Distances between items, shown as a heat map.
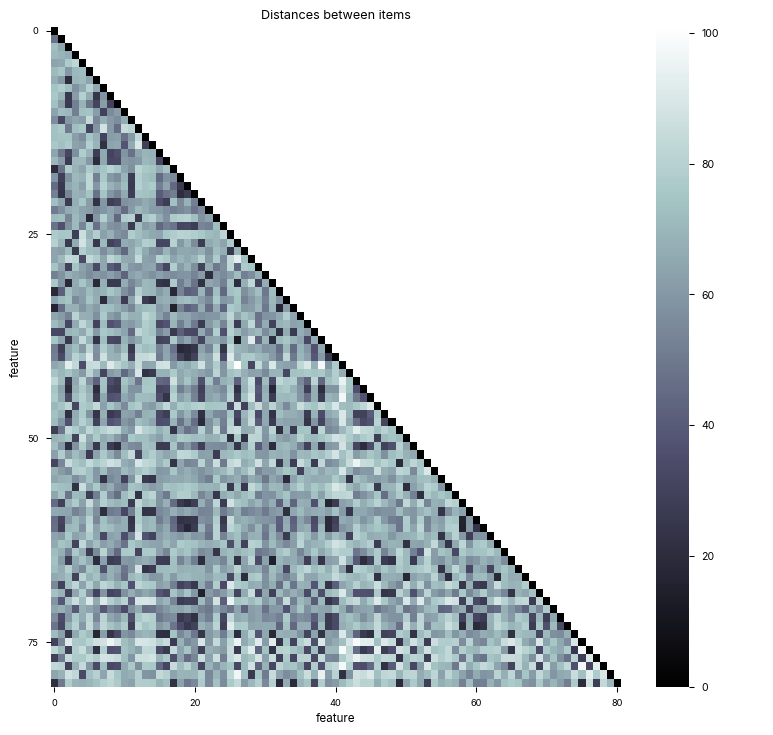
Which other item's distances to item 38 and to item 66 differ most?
26
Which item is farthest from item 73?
25
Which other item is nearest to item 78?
47
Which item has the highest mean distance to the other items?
41
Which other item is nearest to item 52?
57
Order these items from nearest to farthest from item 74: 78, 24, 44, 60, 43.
44, 78, 43, 24, 60
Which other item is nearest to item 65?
31
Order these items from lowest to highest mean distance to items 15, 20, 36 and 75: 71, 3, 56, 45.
45, 71, 3, 56
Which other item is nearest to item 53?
49
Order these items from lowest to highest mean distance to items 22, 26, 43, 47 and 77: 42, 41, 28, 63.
63, 42, 28, 41
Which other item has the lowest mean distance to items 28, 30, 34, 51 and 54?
22
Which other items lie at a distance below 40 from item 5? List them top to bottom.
12, 23, 52, 57, 64
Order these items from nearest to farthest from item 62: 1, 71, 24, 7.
7, 71, 24, 1
